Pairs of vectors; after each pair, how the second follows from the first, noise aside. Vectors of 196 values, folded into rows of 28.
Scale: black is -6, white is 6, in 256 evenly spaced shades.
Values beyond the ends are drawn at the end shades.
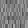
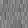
reversed, shrunk.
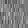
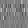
wrapped around, partly zeroed.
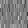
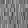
wrapped around.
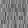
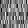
negated, scaled up.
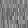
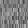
negated.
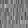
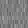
wrapped around, shrunk.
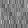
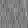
wrapped around, shrunk.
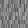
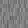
reversed, shrunk.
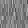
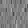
reversed, negated, partly zeroed.
